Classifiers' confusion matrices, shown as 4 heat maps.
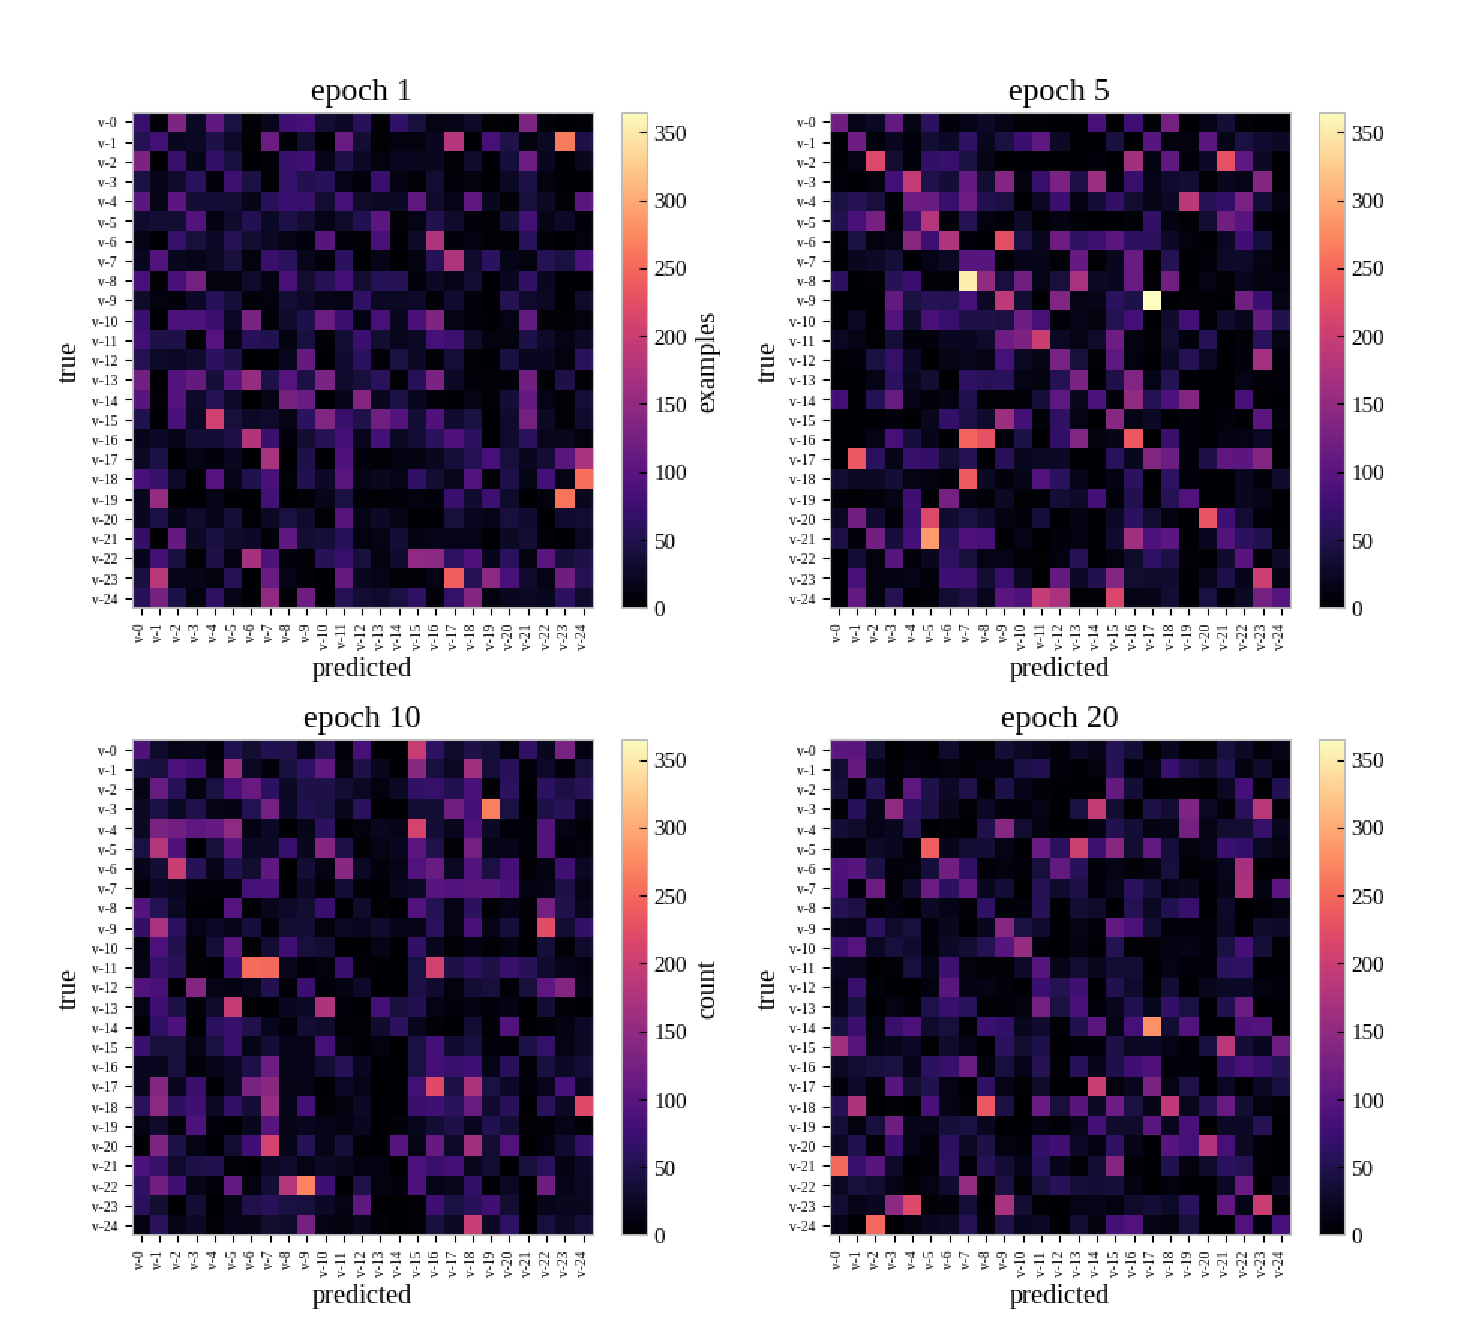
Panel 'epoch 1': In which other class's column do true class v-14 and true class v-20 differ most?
v-12
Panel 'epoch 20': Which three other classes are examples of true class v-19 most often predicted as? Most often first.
v-3, v-17, v-14
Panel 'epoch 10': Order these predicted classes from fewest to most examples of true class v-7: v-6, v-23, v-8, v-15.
v-8, v-15, v-23, v-6
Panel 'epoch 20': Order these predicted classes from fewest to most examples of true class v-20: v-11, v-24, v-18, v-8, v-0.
v-24, v-0, v-8, v-11, v-18
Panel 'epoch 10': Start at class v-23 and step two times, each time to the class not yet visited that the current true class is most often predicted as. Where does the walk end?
v-3
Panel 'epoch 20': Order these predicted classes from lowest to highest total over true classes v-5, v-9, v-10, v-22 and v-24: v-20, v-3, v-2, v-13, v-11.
v-20, v-3, v-11, v-13, v-2
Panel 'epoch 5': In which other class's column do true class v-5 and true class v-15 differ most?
v-9
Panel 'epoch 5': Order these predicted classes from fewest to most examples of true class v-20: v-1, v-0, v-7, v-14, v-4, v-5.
v-14, v-0, v-7, v-4, v-1, v-5
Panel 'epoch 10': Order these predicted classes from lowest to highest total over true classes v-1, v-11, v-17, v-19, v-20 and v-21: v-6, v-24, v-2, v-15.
v-24, v-2, v-15, v-6
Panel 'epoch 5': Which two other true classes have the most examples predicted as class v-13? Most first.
v-8, v-16
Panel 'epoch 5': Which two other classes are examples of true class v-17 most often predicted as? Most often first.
v-1, v-23
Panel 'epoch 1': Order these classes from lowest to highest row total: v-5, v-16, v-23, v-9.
v-9, v-5, v-16, v-23
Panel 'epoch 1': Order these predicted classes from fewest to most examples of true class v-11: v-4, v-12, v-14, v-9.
v-14, v-9, v-12, v-4
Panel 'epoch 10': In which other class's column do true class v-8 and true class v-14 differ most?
v-22
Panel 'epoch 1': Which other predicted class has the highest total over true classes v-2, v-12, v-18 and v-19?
v-24
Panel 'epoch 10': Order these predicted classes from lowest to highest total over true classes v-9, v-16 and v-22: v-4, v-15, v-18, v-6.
v-4, v-6, v-15, v-18
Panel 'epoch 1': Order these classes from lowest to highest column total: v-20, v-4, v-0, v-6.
v-20, v-6, v-4, v-0
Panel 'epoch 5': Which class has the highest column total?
v-7
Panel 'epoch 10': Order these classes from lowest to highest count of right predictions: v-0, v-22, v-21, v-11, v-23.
v-23, v-21, v-11, v-0, v-22
